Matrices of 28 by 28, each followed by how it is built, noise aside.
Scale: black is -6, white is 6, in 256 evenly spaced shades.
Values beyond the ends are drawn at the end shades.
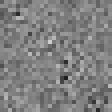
block diagonal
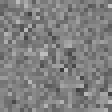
block diagonal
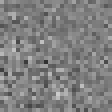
lower triangular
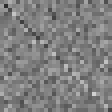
diagonal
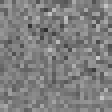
upper triangular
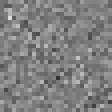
block diagonal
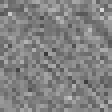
Toeplitz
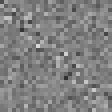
banded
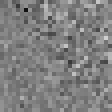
upper triangular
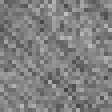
Toeplitz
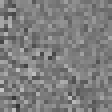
lower triangular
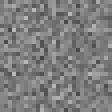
repeating rows
